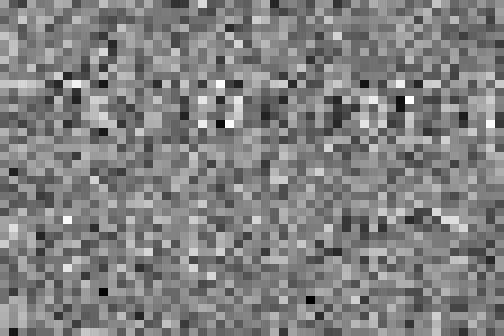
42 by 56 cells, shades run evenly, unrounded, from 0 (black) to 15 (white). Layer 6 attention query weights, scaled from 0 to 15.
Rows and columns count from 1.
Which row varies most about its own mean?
11
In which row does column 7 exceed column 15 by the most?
14
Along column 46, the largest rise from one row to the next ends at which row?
13
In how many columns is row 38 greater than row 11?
23
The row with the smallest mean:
39
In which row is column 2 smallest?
42
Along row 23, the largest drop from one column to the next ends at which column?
12
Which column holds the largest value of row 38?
40
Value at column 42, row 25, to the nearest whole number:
6
